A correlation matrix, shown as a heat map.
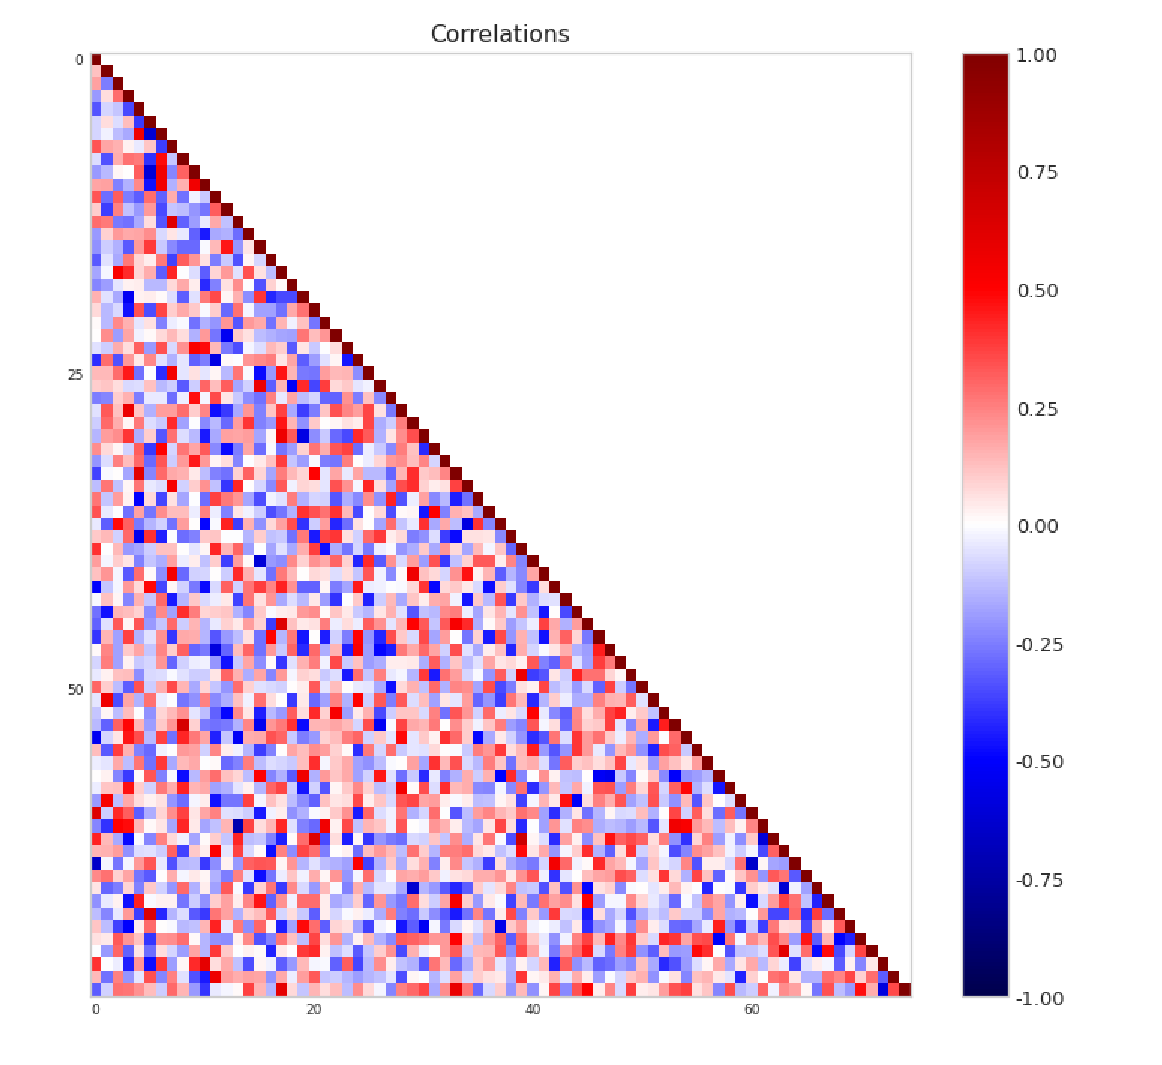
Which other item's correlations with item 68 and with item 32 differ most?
5
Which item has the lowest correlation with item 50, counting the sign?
27
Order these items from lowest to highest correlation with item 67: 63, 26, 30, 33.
30, 26, 63, 33
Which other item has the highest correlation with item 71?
63
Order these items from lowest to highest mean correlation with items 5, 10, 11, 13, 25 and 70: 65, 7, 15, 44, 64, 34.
64, 15, 44, 65, 34, 7
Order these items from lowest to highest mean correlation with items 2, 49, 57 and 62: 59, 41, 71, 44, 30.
59, 41, 30, 44, 71
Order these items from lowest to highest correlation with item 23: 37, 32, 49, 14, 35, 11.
49, 37, 35, 14, 11, 32
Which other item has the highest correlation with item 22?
52
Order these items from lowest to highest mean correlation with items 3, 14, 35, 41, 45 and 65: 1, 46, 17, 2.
46, 1, 2, 17
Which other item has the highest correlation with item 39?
62
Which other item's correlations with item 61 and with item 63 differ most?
13
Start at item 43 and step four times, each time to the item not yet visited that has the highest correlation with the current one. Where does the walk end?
24
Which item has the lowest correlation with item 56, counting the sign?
66
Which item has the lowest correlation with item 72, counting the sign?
74
